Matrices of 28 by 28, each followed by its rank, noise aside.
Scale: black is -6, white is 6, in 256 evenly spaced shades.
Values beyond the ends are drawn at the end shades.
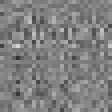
four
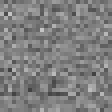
eight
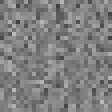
eight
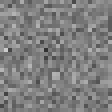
eight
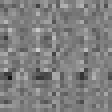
three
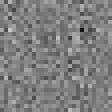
six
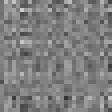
three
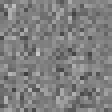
eight
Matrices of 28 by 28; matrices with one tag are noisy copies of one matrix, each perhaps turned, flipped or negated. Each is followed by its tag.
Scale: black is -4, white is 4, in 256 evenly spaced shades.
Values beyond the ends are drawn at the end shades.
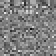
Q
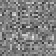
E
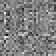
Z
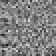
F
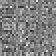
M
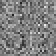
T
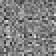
Z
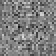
E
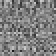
Z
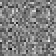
T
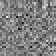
F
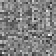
Z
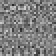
Z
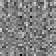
F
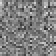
F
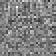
M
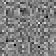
T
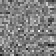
F
